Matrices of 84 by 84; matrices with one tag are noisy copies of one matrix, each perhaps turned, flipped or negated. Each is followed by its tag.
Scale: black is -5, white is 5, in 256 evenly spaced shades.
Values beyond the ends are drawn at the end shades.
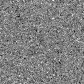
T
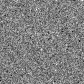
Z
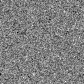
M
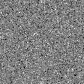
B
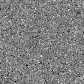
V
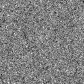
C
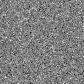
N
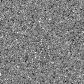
M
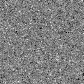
M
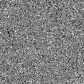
V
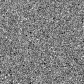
N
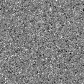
M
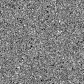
T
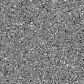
T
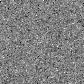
C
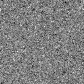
M
